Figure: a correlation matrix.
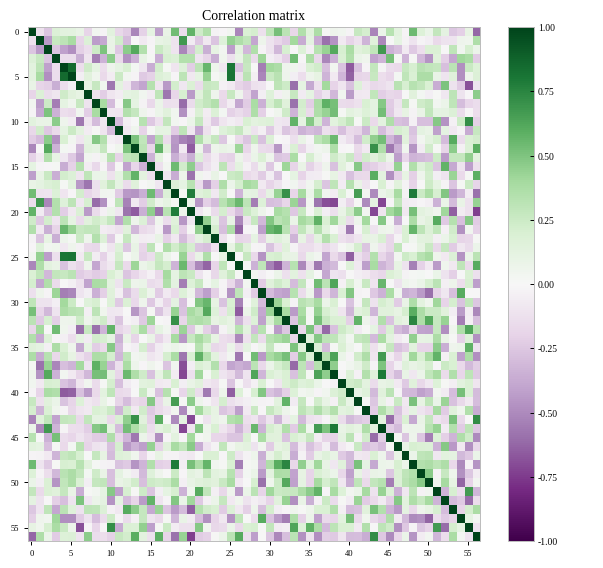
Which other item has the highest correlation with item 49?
50
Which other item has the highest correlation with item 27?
17
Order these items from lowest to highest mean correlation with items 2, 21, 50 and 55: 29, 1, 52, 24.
29, 1, 52, 24
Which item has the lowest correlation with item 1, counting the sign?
37
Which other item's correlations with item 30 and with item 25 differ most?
19
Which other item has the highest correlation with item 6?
52
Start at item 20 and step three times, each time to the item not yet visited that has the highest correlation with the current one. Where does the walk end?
32
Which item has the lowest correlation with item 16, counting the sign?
20
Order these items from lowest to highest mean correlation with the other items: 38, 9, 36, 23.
23, 9, 38, 36
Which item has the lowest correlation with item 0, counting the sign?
56
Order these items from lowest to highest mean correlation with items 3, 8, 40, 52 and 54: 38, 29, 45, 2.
38, 2, 45, 29
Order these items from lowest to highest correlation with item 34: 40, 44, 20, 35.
40, 35, 20, 44
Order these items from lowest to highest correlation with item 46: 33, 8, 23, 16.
33, 16, 8, 23
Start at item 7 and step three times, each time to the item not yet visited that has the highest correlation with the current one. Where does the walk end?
13
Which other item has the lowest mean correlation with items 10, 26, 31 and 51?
6
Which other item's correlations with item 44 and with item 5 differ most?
2
